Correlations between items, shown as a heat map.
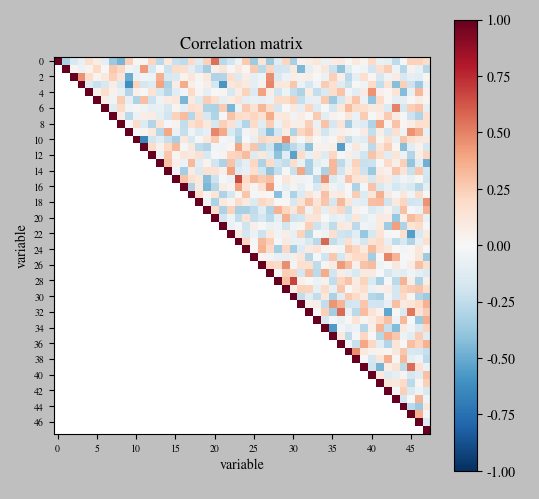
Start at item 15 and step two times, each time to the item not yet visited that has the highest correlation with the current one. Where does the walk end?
34
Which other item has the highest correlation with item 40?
4
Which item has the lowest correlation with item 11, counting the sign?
10
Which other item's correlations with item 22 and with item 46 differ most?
45
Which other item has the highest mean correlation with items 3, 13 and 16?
27
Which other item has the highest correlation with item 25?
42
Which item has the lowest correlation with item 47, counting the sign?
13
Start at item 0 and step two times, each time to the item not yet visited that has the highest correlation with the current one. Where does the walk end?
9
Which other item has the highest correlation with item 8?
41
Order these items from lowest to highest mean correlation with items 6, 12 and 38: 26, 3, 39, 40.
3, 39, 40, 26
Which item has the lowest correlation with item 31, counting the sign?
1
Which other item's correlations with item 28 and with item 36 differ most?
30
